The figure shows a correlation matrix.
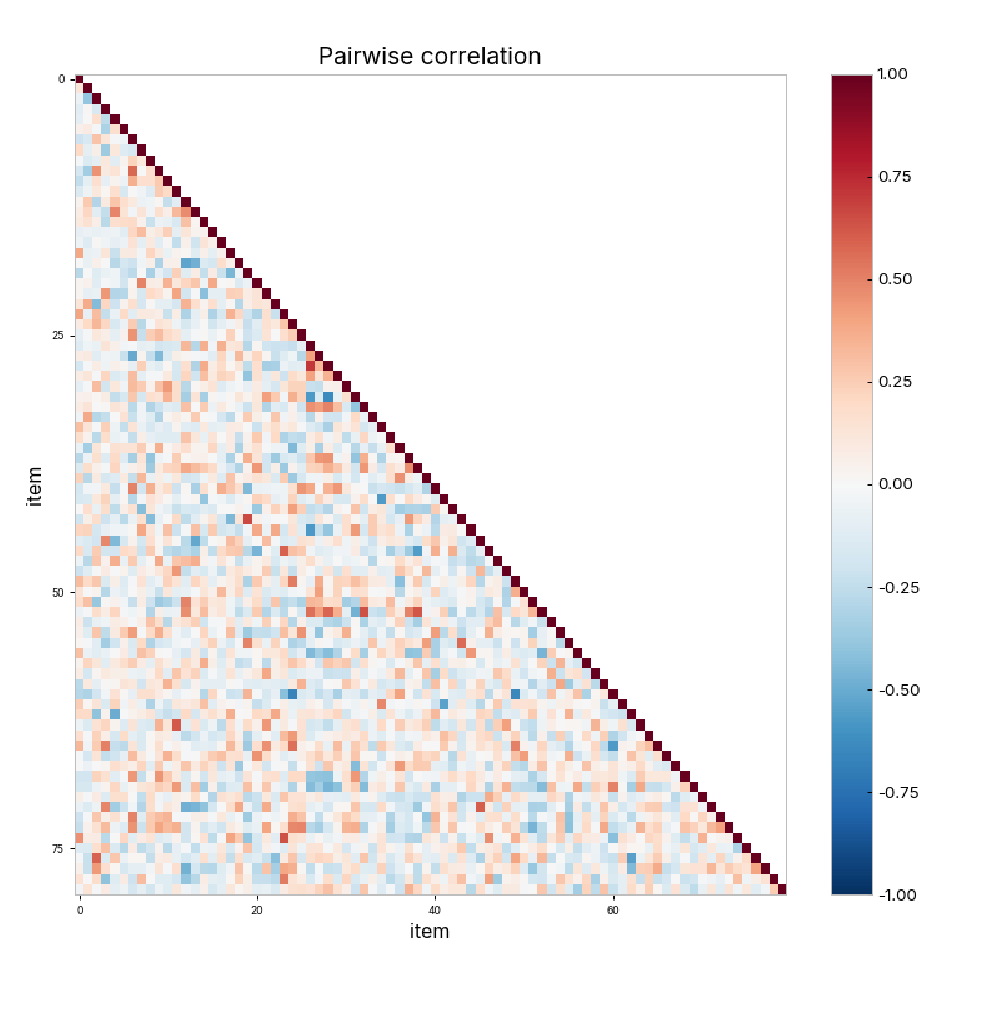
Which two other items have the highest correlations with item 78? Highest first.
23, 46
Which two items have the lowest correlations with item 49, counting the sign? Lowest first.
60, 36
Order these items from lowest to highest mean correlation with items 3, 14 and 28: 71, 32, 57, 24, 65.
71, 24, 65, 57, 32
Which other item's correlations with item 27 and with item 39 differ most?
36
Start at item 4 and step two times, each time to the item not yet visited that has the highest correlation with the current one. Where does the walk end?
12
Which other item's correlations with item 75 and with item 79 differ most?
59
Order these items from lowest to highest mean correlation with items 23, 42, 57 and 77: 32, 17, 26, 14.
26, 32, 14, 17
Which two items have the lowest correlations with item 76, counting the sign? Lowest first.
62, 22
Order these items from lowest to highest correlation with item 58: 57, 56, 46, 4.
57, 46, 4, 56
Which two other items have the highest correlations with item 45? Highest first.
71, 3
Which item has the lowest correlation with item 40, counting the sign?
19
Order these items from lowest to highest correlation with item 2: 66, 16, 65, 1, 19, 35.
1, 35, 19, 16, 66, 65
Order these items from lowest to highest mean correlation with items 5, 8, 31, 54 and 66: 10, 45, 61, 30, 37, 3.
37, 3, 61, 45, 30, 10
